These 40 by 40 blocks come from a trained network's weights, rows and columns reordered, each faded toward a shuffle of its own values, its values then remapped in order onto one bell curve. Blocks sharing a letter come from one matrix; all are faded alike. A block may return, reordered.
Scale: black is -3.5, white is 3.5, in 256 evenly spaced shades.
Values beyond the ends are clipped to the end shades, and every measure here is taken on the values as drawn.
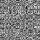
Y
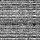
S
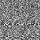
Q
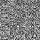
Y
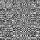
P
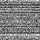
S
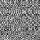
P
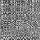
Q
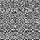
P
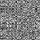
Y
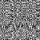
P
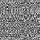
P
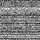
S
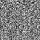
Y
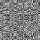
P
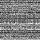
S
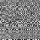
Q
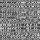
Q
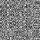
Y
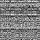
S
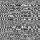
Q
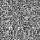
Y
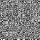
Q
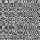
P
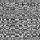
Q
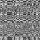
Q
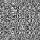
Y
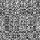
P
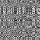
Q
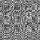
P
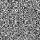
Y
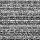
S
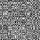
P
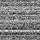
S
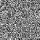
Y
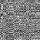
P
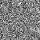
Y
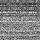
S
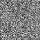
Y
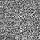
Y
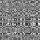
Q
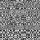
Q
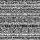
S
